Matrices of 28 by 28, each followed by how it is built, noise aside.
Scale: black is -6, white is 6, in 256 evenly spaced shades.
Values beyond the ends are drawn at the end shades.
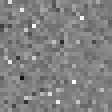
sparse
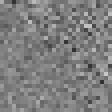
upper triangular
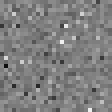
sparse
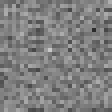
blocks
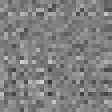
low rank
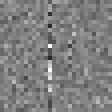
uneven columns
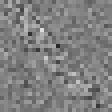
banded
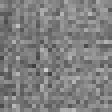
blocks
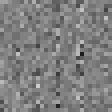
uneven columns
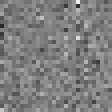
uneven columns
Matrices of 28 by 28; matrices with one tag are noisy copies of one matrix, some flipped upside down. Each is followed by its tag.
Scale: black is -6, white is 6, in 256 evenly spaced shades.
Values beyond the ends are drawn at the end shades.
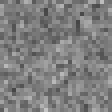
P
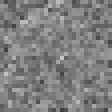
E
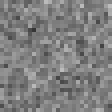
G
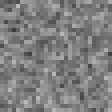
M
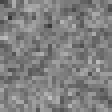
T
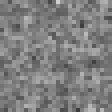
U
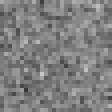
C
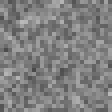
E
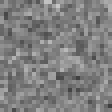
G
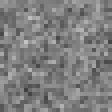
C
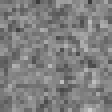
U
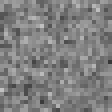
C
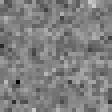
U
